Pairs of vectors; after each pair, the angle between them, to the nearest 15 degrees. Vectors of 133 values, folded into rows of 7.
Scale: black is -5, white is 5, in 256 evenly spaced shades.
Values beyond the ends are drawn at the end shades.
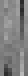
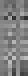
105 degrees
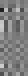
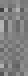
15 degrees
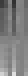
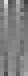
90 degrees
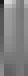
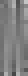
75 degrees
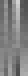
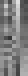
30 degrees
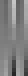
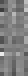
60 degrees
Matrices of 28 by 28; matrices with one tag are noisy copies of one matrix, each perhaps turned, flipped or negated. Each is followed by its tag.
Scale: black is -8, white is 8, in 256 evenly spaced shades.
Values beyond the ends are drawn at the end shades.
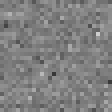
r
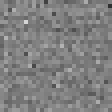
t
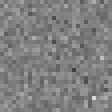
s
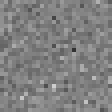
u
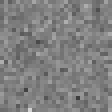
r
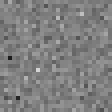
s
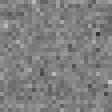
r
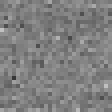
r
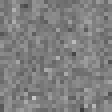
r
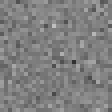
u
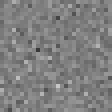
u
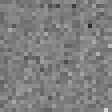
t
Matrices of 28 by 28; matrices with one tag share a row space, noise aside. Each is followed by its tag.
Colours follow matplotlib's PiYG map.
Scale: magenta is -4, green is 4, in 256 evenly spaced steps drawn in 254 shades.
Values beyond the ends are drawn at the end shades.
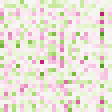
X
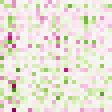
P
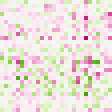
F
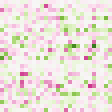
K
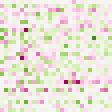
K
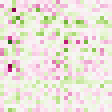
P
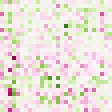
P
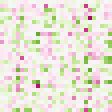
F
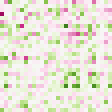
K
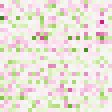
X
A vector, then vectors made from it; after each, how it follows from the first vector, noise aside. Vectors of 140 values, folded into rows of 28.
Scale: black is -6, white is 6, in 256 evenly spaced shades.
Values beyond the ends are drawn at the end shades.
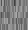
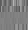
wrapped around, negated, partly zeroed.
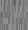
shrunk.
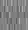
wrapped around, negated, partly zeroed.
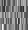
wrapped around, negated, scaled up.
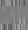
wrapped around, partly zeroed.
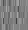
wrapped around, partly zeroed.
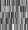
reversed, negated, scaled up.
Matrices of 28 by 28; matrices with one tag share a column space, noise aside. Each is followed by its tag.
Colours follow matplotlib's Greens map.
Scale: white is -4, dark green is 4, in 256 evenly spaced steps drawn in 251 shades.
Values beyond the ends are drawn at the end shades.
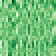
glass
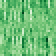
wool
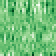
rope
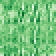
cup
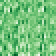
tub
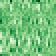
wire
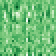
cup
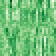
wool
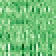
tub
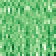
tub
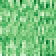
glass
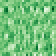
tub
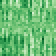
wool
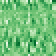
wire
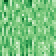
glass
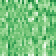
glass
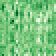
cup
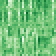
wool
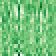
cup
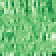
rope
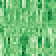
wool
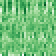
rope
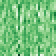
cup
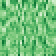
glass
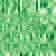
rope
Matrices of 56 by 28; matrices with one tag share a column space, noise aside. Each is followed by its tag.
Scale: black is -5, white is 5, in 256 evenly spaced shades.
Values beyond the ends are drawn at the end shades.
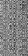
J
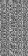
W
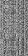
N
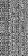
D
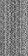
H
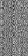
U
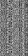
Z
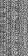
D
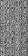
U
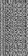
W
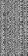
H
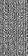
W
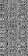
J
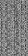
J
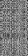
N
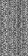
Z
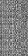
J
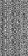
H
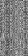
N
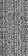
H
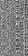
J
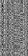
W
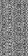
Z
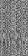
N
